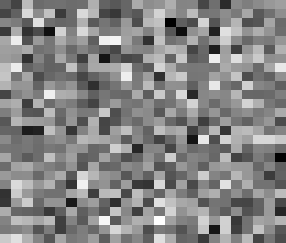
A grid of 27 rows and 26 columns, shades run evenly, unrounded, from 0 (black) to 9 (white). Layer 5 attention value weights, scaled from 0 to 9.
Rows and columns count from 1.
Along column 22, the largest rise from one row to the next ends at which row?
7
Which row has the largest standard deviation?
4
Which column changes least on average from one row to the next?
25
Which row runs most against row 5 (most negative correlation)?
1
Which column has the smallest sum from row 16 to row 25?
26
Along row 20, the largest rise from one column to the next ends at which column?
8
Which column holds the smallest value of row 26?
20
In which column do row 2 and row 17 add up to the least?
13
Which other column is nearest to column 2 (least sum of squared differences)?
21
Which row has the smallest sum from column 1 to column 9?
15
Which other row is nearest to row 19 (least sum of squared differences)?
14
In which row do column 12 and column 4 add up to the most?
3
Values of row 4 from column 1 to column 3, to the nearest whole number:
2 6 2
